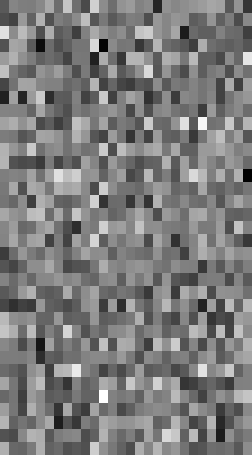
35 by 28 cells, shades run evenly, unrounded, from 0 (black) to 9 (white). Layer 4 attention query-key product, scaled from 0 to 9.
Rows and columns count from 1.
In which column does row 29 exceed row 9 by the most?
23
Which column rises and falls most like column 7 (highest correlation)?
9
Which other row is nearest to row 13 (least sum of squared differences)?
28
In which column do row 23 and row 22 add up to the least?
20
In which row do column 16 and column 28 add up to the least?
14
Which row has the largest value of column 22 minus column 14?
5
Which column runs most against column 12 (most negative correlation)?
11
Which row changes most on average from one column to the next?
27
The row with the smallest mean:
4
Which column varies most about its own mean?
12
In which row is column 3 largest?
3
